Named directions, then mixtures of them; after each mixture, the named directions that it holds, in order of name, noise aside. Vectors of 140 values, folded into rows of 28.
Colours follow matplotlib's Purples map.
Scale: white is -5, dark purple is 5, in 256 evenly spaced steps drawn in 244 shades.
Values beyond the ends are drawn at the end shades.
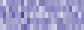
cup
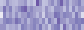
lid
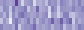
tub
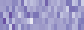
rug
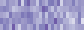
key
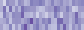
cup, lid, rug.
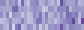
key.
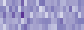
cup.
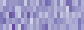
cup, key, rug.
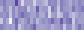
tub.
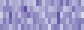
lid, rug.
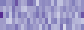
lid, tub.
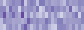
cup.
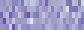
rug.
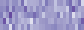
rug.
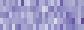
key.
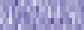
tub.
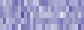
cup, rug, tub.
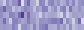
cup, key, tub.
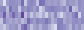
cup.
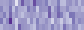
tub.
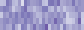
key, lid.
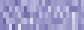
key, rug, tub.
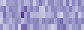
cup, lid, tub.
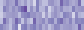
lid, rug, tub.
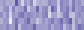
tub.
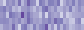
cup, key.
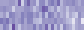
key.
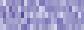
cup.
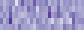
tub.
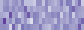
lid, rug.
